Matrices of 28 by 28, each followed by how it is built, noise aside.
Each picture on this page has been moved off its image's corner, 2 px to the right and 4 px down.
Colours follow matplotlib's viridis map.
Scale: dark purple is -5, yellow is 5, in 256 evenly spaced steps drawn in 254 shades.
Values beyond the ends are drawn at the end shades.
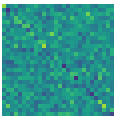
diagonal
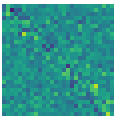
banded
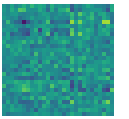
low rank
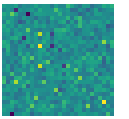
sparse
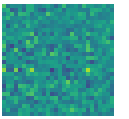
low rank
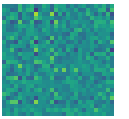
low rank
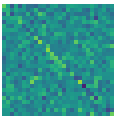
diagonal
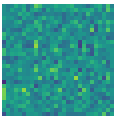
low rank
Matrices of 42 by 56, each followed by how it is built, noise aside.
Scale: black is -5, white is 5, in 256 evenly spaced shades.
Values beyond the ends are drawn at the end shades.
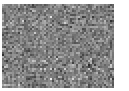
low rank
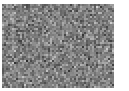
noise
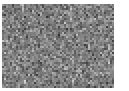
repeating columns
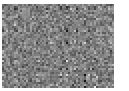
low rank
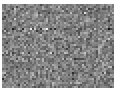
uneven rows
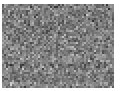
blocks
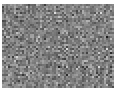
low rank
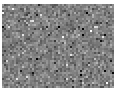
sparse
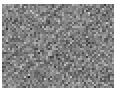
Hankel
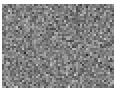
noise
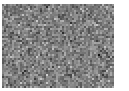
repeating columns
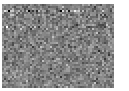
uneven rows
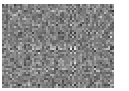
low rank
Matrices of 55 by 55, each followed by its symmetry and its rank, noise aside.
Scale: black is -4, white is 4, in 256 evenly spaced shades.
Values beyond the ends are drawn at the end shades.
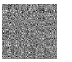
antisymmetric, rank six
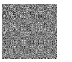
no symmetry, rank six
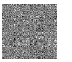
antisymmetric, rank six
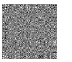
antisymmetric, rank six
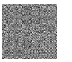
no symmetry, rank seven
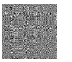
antisymmetric, rank six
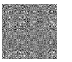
no symmetry, rank six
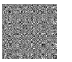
symmetric, rank six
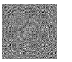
symmetric, rank six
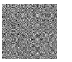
no symmetry, rank six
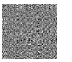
symmetric, rank six
